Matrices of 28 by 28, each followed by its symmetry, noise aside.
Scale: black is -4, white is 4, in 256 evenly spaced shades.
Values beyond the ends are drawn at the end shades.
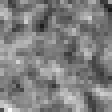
antisymmetric.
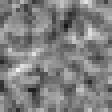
antisymmetric.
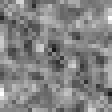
same after a half turn.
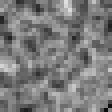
symmetric.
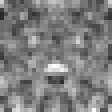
mirrored left to right.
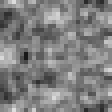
mirrored top to bottom.
